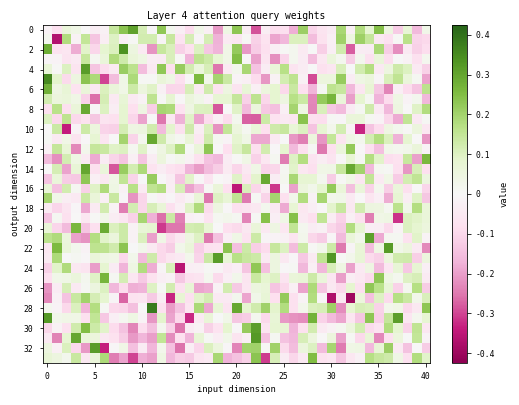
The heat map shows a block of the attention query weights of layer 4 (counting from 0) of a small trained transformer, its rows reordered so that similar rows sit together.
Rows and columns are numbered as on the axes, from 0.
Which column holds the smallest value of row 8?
18
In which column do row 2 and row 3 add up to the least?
32
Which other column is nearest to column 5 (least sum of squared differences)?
36
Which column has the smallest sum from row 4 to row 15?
28
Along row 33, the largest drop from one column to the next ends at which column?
23
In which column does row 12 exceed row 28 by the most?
17
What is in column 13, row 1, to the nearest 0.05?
0.15
